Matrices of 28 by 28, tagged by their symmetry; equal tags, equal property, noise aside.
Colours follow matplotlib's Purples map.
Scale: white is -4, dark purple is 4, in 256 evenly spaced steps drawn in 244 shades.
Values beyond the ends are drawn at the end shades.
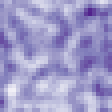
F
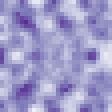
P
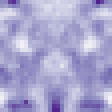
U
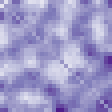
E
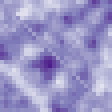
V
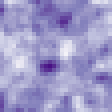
F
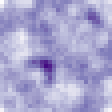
V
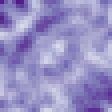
E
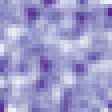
F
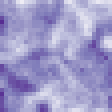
F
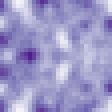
P
